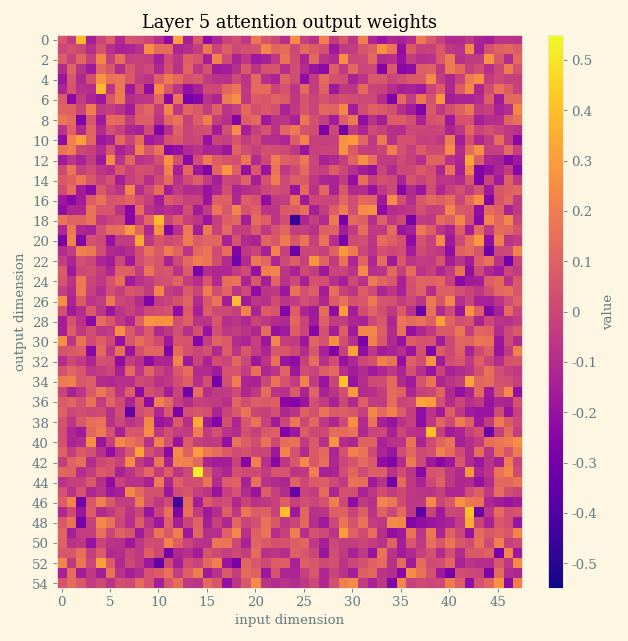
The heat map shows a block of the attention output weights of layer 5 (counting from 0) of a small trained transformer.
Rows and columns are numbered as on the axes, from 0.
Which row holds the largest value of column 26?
22
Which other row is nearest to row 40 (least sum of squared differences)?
25
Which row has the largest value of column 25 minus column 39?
42
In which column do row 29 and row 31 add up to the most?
6
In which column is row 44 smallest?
34
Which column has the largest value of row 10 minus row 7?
30
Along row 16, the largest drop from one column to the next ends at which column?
44
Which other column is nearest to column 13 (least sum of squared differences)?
8
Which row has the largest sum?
41
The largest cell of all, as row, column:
43, 14
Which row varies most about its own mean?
18
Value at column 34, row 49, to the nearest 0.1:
-0.2
